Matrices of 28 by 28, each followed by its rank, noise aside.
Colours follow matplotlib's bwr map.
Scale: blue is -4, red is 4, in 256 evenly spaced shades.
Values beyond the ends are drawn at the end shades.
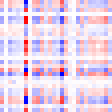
one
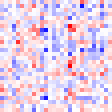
four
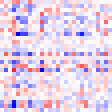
three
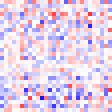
four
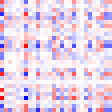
two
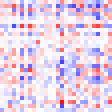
two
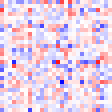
four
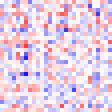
four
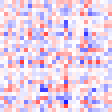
three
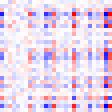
one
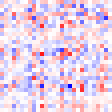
four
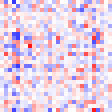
three
